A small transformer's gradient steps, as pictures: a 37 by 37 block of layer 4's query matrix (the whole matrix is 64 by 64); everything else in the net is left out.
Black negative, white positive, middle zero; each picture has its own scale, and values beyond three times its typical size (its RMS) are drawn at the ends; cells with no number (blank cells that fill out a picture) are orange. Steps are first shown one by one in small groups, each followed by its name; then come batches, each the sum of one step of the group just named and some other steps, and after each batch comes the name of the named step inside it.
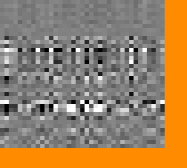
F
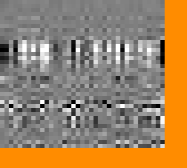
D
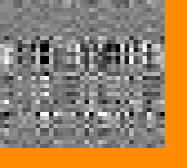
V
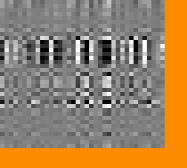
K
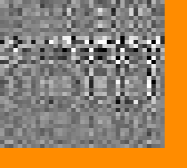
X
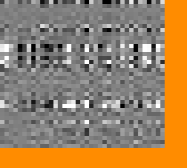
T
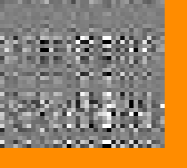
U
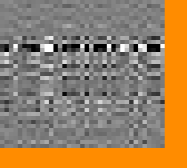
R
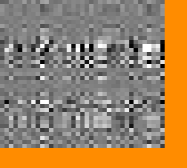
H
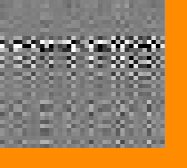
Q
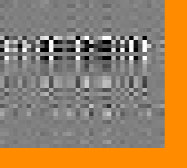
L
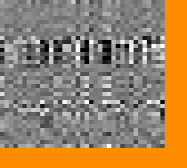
K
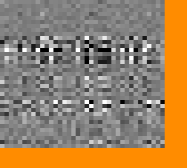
L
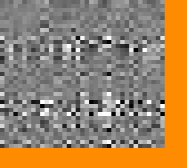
U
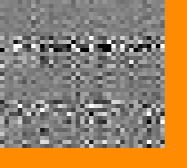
Q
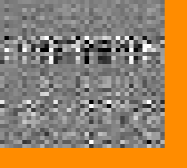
L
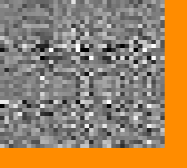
X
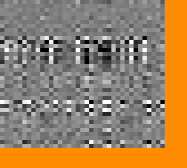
L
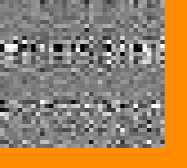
T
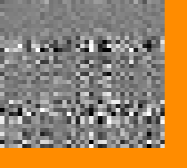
U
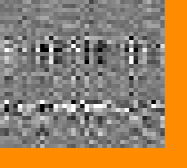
F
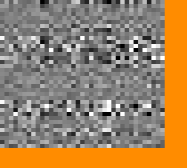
X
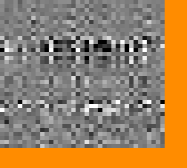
L
